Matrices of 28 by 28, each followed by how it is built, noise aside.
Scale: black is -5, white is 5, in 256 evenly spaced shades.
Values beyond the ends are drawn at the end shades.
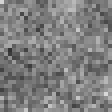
smooth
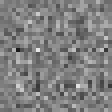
low rank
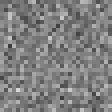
repeating columns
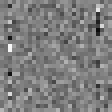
uneven columns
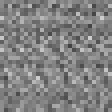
repeating columns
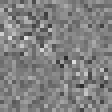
block diagonal
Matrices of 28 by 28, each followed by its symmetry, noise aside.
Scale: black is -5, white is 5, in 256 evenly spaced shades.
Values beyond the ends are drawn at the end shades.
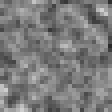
symmetric across the other diagonal.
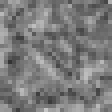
symmetric across the other diagonal.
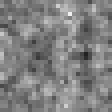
mirrored top to bottom.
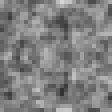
mirrored top to bottom.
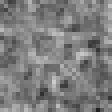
symmetric.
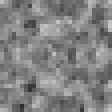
mirrored top to bottom.
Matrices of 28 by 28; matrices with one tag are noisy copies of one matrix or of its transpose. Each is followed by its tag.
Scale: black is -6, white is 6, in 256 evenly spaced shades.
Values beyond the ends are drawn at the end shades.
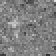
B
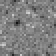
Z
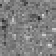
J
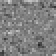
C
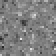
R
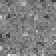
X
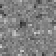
R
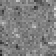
X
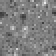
Z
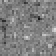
J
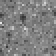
Z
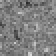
J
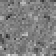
X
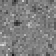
Z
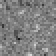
J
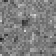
R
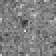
R
